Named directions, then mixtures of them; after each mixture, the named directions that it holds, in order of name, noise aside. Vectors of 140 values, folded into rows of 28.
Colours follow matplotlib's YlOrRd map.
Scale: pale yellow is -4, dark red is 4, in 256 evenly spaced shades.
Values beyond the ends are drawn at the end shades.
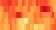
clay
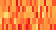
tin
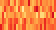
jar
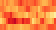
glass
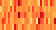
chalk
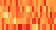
glass, tin.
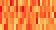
chalk, jar.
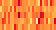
chalk.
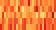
jar.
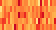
chalk.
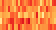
chalk, glass, tin.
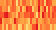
tin.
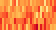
clay, jar, tin.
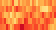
clay, glass.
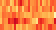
chalk, glass, jar.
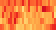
clay, glass, jar.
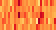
chalk.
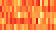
chalk, glass.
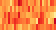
chalk, glass.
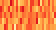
chalk, jar.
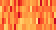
chalk, clay, jar.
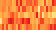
glass, tin.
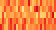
jar.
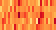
chalk.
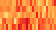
clay, tin.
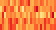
jar.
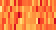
chalk, clay, jar.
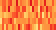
clay, tin.
